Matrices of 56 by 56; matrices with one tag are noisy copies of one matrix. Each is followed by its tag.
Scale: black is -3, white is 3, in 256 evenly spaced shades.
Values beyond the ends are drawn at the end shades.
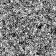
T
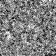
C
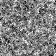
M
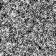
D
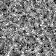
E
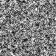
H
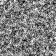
H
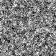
M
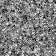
E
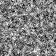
E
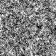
T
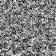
H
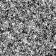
C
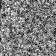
D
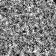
E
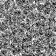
H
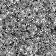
T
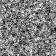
T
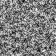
H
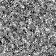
M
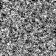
D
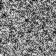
D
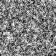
C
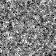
C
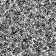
H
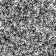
M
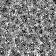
E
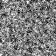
D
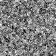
M
